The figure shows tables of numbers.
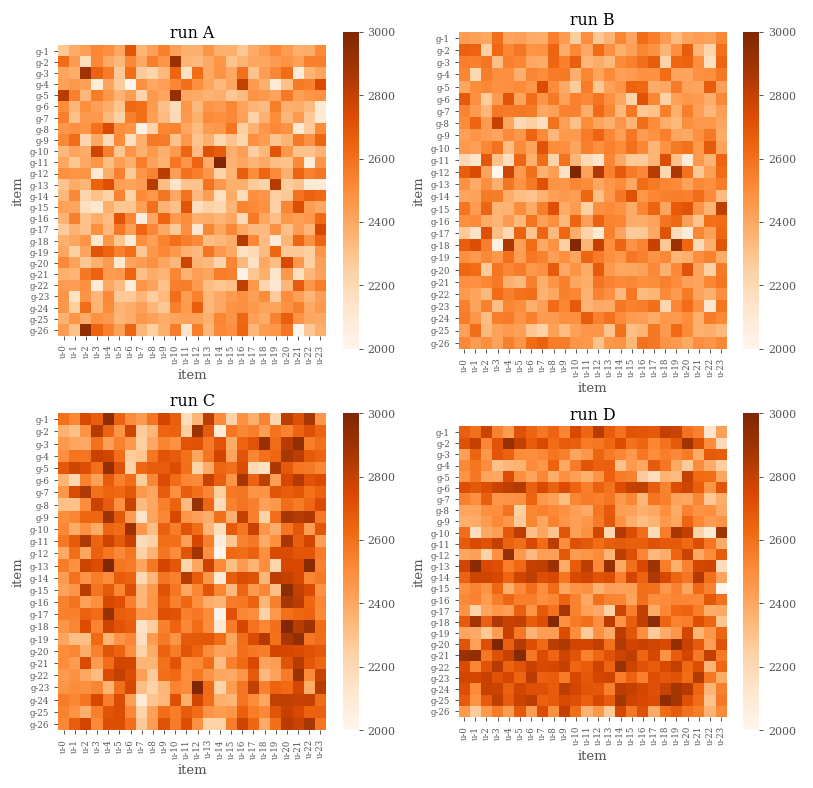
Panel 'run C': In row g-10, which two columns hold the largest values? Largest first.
u-6, u-17
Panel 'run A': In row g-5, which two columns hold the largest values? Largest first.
u-10, u-0
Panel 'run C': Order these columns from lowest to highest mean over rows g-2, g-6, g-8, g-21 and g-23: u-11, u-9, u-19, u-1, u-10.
u-1, u-11, u-19, u-9, u-10
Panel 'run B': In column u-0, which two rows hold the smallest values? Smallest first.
g-11, g-17
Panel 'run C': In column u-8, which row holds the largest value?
g-5
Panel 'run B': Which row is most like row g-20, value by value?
g-2
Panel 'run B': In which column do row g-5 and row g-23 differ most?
u-22
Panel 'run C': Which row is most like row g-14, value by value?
g-12
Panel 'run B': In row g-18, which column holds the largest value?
u-10
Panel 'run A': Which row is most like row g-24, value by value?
g-23
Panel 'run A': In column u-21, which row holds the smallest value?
g-26
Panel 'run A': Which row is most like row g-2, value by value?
g-5
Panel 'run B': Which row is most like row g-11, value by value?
g-17
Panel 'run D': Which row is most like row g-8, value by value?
g-9
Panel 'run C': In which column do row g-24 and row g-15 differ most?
u-19
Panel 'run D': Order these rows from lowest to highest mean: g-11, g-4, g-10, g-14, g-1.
g-4, g-10, g-1, g-11, g-14
